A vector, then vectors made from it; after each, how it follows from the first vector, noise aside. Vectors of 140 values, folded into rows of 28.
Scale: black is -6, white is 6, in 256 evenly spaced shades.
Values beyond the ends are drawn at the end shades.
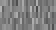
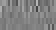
partly zeroed.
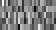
reversed, negated, scaled up.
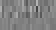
partly zeroed.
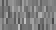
reversed.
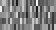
scaled up.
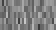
reversed.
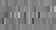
wrapped around, negated, partly zeroed.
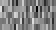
scaled up.
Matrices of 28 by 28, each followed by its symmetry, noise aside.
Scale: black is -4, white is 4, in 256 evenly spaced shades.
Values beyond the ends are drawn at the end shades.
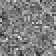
symmetric across the other diagonal.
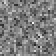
symmetric.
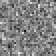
symmetric across the other diagonal.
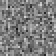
mirrored top to bottom.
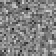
symmetric across the other diagonal.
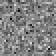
symmetric.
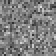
no symmetry.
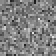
no symmetry.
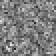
symmetric across the other diagonal.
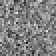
no symmetry.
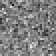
antisymmetric.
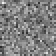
no symmetry.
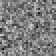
no symmetry.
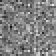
mirrored top to bottom.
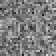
mirrored top to bottom.
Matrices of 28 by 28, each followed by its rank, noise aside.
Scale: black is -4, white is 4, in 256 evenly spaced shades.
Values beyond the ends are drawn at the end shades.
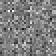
six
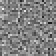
seven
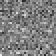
six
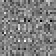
five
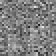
seven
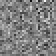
five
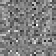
seven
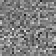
seven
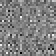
five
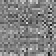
five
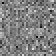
seven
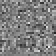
six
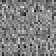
seven
